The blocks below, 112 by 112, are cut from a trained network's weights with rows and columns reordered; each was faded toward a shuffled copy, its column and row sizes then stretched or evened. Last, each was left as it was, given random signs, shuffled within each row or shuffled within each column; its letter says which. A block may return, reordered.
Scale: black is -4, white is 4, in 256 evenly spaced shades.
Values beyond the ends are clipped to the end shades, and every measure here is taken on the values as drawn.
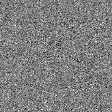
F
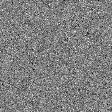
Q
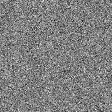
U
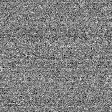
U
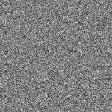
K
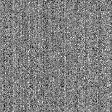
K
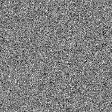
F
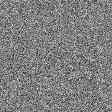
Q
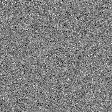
U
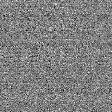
K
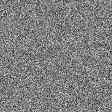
Q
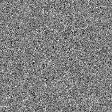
F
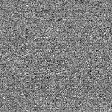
K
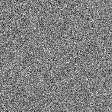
Q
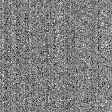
K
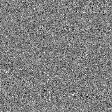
F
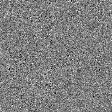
F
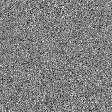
U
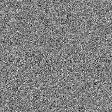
F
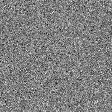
U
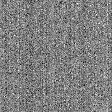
Q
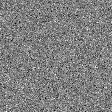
U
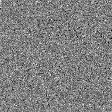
U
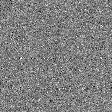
U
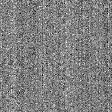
K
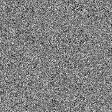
F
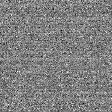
U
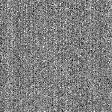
K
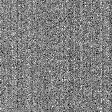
Q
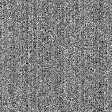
K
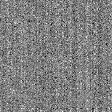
K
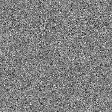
F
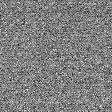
U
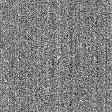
K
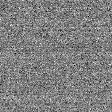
U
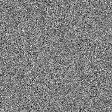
Q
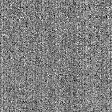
K
